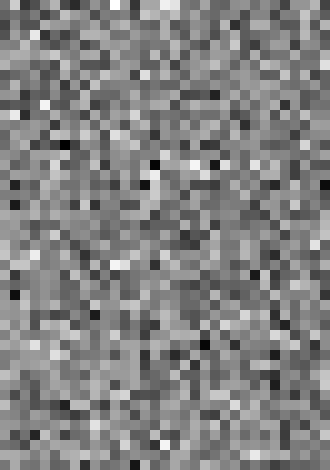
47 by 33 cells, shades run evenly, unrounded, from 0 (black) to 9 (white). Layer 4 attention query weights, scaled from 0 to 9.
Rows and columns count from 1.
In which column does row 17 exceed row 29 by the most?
20
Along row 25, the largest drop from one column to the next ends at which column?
33
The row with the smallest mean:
19
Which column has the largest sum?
17
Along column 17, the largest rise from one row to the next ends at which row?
45
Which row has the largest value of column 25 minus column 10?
32
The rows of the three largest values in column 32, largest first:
25, 34, 1
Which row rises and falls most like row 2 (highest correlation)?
8
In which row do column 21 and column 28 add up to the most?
18
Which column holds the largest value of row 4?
4
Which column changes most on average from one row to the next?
7
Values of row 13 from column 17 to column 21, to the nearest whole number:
5 4 6 4 6
